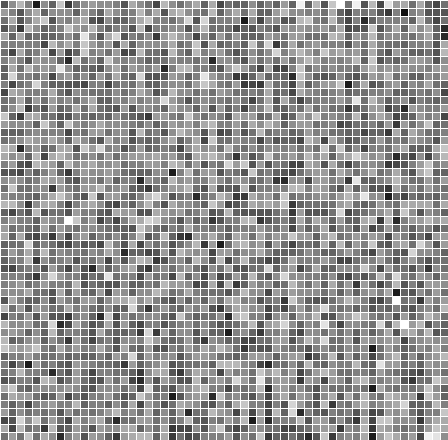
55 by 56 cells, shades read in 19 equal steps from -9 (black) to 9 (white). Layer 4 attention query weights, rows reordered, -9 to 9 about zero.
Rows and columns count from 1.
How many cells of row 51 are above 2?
11
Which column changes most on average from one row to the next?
9
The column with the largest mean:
54
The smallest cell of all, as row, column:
2, 51
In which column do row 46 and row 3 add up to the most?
39
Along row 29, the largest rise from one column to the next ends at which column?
18
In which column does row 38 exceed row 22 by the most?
37
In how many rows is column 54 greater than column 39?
28
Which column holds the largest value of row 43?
41
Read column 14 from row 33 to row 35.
-4 -2 7
